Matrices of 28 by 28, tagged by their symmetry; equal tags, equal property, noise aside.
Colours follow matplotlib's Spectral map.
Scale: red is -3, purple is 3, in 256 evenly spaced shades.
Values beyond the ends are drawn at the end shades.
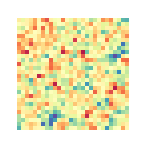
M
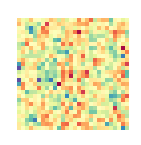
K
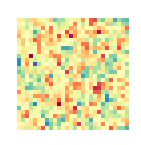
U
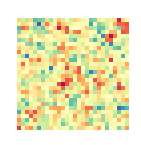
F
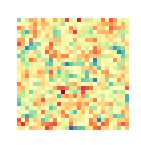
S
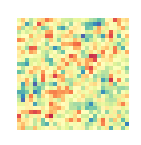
M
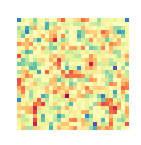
S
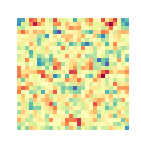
S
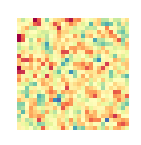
M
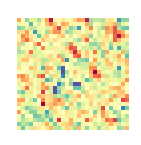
F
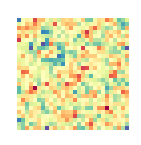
M
